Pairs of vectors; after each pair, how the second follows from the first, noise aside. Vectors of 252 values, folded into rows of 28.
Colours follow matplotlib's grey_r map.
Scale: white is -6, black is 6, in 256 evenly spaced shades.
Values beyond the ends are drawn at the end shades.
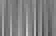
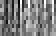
reversed, scaled up.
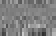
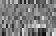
scaled up.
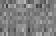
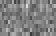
reversed, negated.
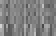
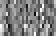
scaled up.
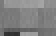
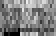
scaled up.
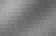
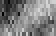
negated, scaled up.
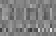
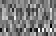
scaled up.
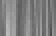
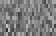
sign-scrambled.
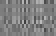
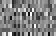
reversed, negated, scaled up.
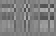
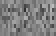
sign-scrambled.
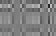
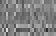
reversed, negated.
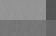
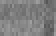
wrapped around, shrunk.
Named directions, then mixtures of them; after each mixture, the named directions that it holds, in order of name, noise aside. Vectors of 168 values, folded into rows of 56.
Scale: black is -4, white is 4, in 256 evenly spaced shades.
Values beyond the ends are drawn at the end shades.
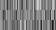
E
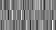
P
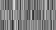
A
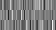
P.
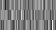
A, P.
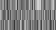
E, P.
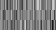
E.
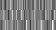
E, P.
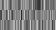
E, P.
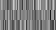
A, E.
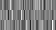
P.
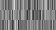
A.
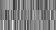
A, E.
